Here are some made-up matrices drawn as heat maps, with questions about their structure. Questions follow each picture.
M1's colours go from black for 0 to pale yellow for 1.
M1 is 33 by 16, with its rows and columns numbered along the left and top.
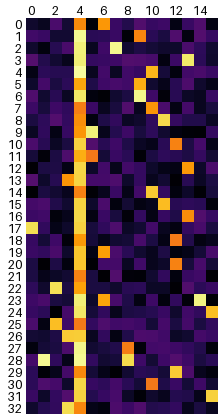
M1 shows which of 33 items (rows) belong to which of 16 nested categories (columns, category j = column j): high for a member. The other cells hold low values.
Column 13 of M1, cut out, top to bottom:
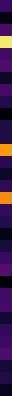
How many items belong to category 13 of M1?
3
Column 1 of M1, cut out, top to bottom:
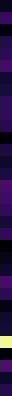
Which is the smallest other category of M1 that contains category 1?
8
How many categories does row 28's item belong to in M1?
3
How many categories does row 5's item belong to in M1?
2
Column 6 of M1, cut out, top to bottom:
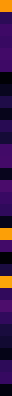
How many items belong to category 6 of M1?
3
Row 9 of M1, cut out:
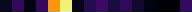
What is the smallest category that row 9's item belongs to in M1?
5
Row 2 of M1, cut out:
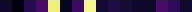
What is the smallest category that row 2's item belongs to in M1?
7
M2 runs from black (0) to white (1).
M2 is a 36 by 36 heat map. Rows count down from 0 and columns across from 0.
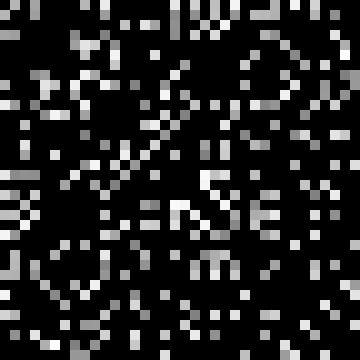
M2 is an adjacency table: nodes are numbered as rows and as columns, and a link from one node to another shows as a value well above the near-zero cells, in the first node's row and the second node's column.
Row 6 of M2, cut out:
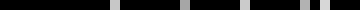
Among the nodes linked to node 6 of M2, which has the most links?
node 11
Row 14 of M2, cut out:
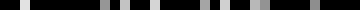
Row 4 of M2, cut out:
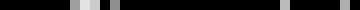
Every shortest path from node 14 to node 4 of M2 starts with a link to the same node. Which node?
node 10
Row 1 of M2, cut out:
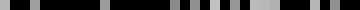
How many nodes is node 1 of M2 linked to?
12
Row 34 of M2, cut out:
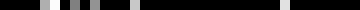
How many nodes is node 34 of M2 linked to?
6
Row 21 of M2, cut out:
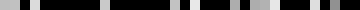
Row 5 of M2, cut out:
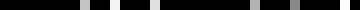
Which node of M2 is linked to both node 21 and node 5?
node 25
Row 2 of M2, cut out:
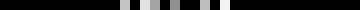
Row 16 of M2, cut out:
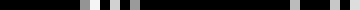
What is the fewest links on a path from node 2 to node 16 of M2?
4
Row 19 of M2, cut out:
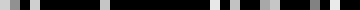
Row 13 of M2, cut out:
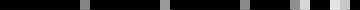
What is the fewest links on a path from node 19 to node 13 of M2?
2
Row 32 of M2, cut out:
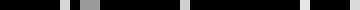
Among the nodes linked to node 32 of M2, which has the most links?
node 8
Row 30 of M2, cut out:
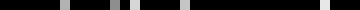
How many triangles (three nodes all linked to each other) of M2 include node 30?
5
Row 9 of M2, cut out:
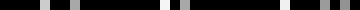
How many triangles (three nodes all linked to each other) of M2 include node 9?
7
